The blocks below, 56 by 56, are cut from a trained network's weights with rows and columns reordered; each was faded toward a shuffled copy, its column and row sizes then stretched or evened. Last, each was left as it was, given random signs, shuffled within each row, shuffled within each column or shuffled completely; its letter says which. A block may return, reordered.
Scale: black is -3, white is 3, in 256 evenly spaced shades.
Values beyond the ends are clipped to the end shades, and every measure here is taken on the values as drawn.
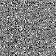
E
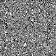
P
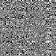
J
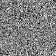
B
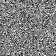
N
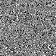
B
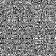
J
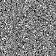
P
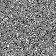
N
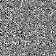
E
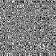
J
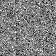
N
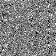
P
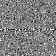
B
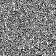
N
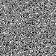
B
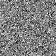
N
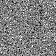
N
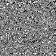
B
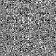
J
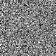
E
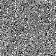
P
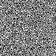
N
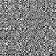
J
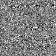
B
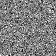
N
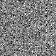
P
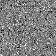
P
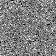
N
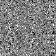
P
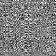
J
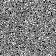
N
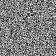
N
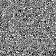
B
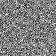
N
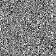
P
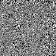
E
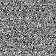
B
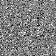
B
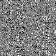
P
